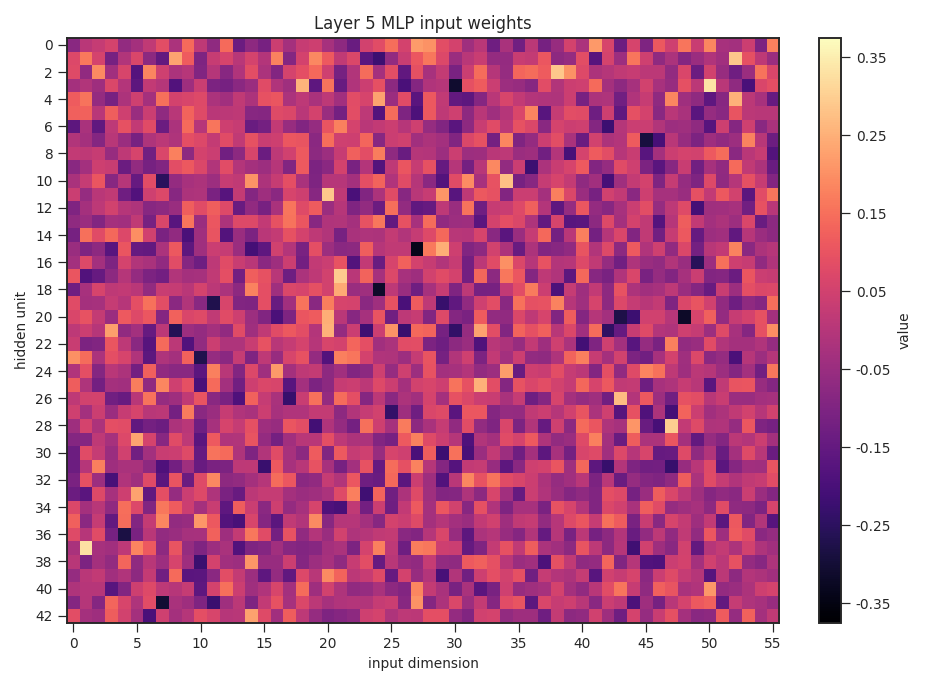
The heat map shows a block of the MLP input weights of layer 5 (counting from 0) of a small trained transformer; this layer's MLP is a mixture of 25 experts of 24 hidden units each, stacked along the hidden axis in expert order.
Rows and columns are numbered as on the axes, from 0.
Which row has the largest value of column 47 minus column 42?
28
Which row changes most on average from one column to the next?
21
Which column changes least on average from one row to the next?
18
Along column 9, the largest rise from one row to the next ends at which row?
23
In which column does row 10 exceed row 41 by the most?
14
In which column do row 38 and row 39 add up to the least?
10
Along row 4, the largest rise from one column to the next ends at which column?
52
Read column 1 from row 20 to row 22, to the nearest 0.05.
0.1 0.05 -0.1
